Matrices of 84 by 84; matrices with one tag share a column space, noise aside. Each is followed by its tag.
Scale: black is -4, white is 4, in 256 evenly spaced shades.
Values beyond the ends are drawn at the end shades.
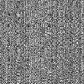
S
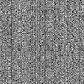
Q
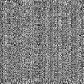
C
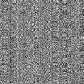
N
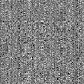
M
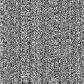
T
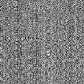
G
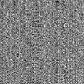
S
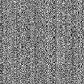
N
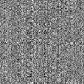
T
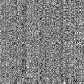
T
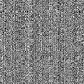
Q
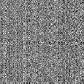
T
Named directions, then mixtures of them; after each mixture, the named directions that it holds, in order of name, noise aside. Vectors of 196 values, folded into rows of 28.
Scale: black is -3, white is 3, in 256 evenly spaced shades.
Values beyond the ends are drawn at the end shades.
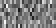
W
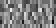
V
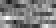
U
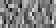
V, W.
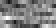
U.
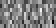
V, W.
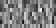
V.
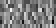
V.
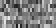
U, W.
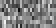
U, W.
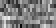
U, W.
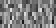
V.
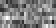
U, V.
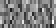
V.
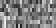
U, W.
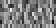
V.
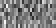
W.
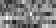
U, W.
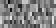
U, V.
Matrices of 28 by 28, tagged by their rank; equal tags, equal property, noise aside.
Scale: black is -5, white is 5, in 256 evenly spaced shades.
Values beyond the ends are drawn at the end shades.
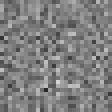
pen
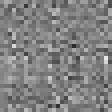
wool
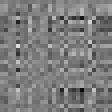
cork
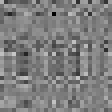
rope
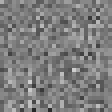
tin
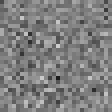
tin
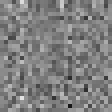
wool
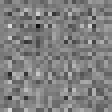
cork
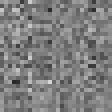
pen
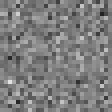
tin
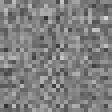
wool
